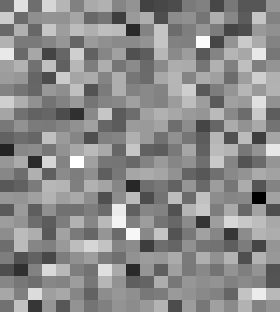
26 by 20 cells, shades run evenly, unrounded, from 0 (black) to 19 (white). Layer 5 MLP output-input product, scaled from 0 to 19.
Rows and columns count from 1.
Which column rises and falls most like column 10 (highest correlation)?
20
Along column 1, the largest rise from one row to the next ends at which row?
14
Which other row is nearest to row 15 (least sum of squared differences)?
11
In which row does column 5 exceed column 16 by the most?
1
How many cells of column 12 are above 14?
3
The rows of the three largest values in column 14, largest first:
8, 9, 18
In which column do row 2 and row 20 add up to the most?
10
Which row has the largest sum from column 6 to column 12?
19
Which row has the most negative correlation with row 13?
4
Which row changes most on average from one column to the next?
5
